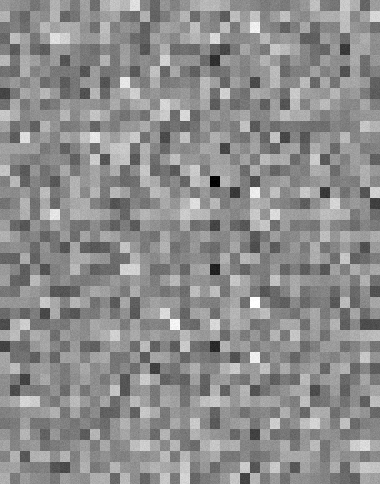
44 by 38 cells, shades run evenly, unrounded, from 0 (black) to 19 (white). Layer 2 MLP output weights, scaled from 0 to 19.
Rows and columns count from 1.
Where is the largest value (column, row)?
26, 28
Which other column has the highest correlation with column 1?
38
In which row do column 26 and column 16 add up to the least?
40
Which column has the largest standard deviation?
22
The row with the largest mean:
20
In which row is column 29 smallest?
13
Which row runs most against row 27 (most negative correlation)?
21
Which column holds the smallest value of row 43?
7
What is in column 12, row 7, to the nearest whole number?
9
